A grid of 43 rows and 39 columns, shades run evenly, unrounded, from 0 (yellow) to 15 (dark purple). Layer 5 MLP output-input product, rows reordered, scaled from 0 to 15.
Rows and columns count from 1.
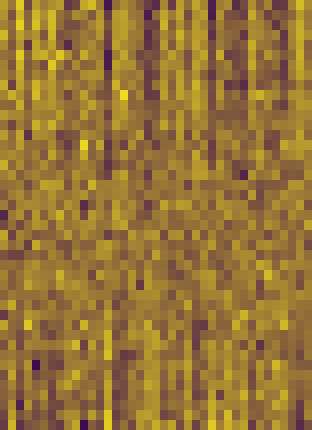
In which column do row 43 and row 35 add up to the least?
14
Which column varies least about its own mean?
37
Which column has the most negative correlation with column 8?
18
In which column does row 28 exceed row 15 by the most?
11
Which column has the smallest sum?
5
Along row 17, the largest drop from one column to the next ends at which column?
28
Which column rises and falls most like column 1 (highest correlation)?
23
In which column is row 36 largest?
16
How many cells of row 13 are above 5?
34
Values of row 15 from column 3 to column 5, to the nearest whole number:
5 8 8
